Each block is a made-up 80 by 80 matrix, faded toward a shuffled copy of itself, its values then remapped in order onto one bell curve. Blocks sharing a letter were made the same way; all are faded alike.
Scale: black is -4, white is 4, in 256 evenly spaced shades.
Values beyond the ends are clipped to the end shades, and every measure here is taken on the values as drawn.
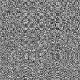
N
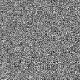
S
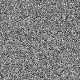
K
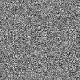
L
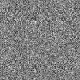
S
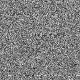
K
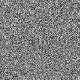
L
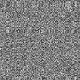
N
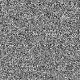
K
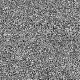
K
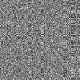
N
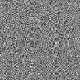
N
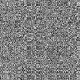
N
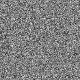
K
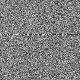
K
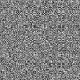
N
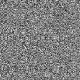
S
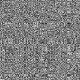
N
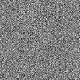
S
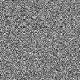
S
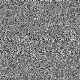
K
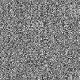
L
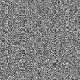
S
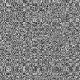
N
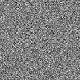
S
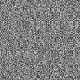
N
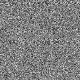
K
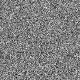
K
